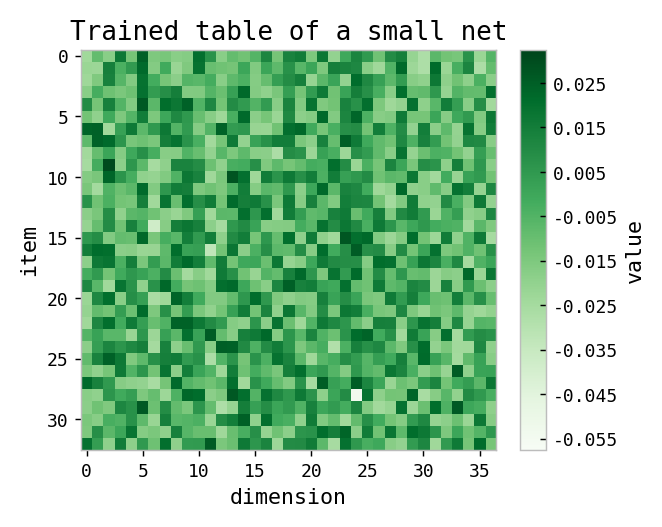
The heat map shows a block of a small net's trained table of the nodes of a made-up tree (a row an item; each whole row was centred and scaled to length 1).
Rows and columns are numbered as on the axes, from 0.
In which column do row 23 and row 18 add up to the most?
24
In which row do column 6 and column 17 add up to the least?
14
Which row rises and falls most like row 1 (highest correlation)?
29
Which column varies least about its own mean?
6
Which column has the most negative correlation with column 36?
35
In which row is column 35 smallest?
1
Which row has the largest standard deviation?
28
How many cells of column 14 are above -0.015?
29
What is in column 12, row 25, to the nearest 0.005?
-0.005
